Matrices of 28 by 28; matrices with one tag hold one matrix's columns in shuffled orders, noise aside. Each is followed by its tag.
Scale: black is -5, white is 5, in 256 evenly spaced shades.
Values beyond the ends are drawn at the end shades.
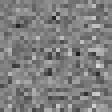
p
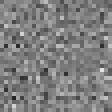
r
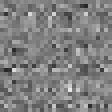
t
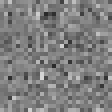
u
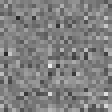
p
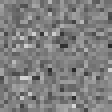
r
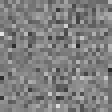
r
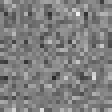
u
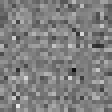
r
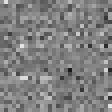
r
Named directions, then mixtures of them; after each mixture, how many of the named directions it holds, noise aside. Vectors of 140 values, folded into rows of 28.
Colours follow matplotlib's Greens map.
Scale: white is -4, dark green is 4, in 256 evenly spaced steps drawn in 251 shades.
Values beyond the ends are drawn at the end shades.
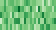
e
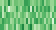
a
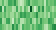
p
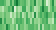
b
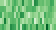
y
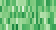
three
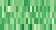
one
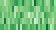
two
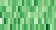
two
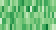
four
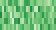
four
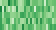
two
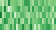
three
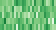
four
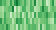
one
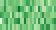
one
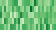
four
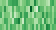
four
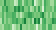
four
